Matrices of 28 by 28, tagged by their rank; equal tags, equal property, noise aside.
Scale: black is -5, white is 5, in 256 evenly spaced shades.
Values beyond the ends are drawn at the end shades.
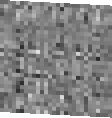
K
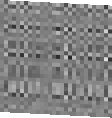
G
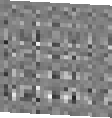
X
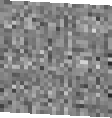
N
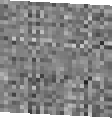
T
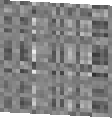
G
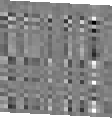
G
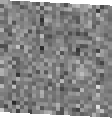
N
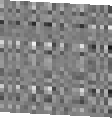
G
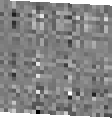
T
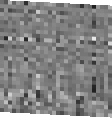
K
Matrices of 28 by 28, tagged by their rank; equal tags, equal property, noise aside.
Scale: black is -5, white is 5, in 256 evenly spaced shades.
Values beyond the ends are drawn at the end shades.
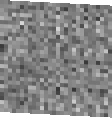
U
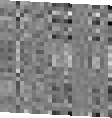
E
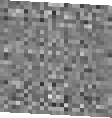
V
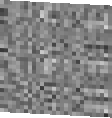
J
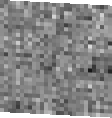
U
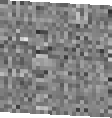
U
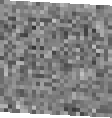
U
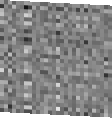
E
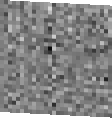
V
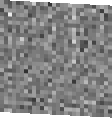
U
